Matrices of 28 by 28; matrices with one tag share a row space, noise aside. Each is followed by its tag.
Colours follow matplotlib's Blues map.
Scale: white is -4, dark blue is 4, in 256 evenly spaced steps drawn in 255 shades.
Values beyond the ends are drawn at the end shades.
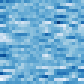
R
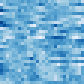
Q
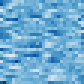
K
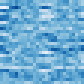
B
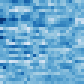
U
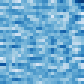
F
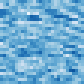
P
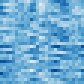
Q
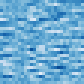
Q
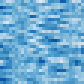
Q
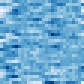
K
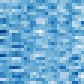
F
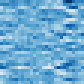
R
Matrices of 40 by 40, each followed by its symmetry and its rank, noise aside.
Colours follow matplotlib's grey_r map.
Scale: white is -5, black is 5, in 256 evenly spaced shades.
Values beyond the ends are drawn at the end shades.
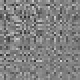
no symmetry, rank three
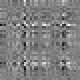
antisymmetric, rank two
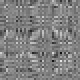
symmetric, rank two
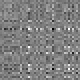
no symmetry, rank two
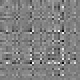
symmetric, rank two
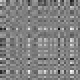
symmetric, rank one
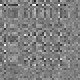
no symmetry, rank two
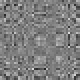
symmetric, rank three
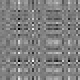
no symmetry, rank one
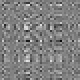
no symmetry, rank two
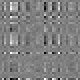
no symmetry, rank one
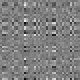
no symmetry, rank one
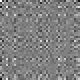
symmetric, rank two
